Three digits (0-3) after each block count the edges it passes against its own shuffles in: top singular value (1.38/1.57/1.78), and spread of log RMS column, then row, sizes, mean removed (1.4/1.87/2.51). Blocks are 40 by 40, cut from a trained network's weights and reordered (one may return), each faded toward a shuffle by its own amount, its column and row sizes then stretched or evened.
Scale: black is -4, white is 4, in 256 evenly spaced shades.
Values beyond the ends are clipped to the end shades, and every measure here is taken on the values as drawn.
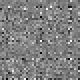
1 2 2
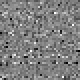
0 0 2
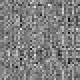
2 1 1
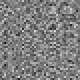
3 1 0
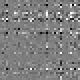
2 2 3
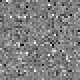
0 1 1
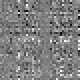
2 3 0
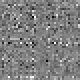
0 2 2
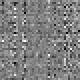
2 3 0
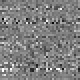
2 1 3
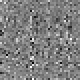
1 2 1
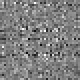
2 1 2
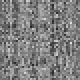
2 1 0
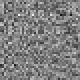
3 0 1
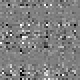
0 2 3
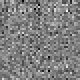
3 1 1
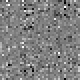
0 2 1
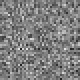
3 0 1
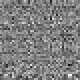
1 1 1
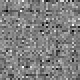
1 1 2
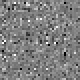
0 1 1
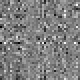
3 2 2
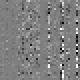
2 3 0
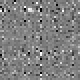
3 2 2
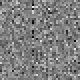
2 2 0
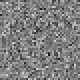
1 0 0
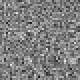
2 0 0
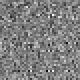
1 0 2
